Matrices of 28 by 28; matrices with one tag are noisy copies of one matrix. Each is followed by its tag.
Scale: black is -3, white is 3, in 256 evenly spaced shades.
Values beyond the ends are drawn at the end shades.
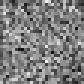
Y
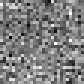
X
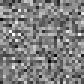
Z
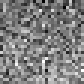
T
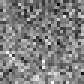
T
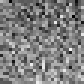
T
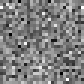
X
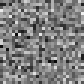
Z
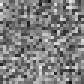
X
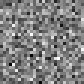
Z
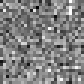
X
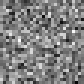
Y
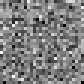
Z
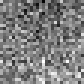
T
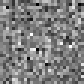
Y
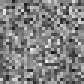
Y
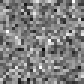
Y
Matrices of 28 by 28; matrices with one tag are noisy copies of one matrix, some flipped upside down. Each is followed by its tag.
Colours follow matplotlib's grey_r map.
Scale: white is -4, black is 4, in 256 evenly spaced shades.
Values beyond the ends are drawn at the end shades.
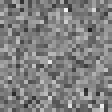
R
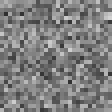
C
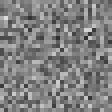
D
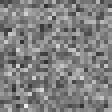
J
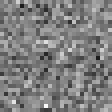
C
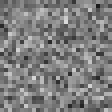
J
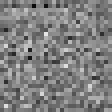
J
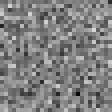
D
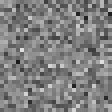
R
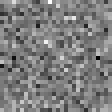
C
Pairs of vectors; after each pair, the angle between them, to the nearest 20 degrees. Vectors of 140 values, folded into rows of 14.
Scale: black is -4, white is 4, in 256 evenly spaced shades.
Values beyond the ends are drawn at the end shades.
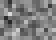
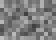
60 degrees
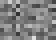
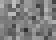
60 degrees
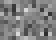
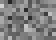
120 degrees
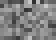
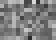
160 degrees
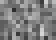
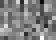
80 degrees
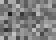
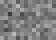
20 degrees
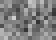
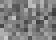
20 degrees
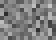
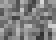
120 degrees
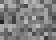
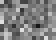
140 degrees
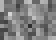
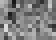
120 degrees
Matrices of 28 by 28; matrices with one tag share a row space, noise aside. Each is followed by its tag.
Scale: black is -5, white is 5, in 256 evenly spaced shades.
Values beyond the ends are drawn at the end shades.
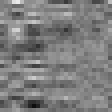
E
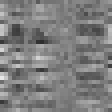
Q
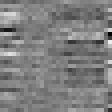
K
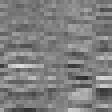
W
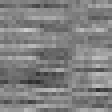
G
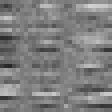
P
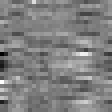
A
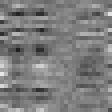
Q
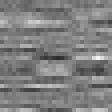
G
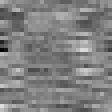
A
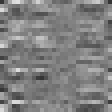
Q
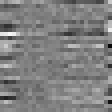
K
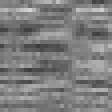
G
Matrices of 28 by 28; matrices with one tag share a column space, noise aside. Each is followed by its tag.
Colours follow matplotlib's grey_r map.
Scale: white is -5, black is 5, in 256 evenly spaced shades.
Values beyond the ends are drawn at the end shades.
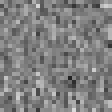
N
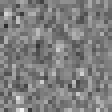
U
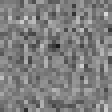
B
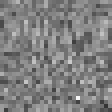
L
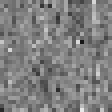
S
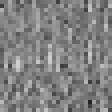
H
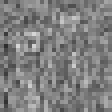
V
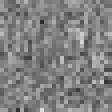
L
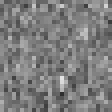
N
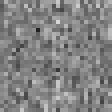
N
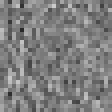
N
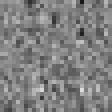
S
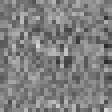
B
